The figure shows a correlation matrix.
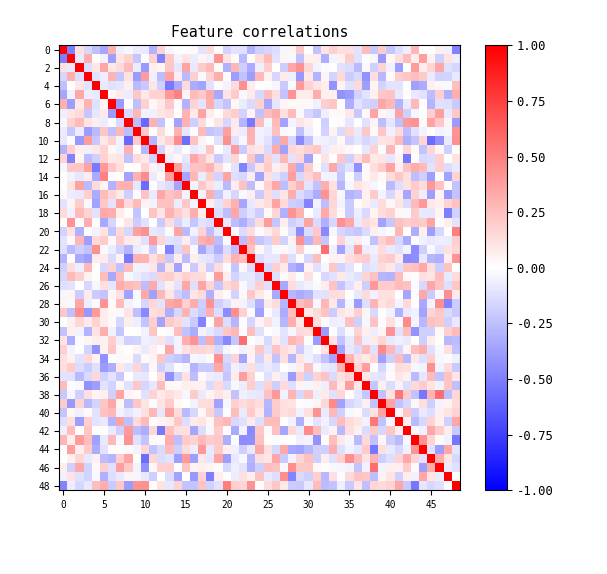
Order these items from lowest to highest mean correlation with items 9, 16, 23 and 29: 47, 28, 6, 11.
47, 6, 11, 28
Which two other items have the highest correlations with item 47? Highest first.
27, 44
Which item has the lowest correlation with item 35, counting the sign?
5
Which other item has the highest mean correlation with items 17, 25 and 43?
44
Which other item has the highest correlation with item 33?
39
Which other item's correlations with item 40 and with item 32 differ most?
31
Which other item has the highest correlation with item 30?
42
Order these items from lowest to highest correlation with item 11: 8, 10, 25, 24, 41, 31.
10, 25, 41, 24, 31, 8
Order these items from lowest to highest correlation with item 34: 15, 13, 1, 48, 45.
15, 13, 48, 1, 45
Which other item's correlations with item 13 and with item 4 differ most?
22
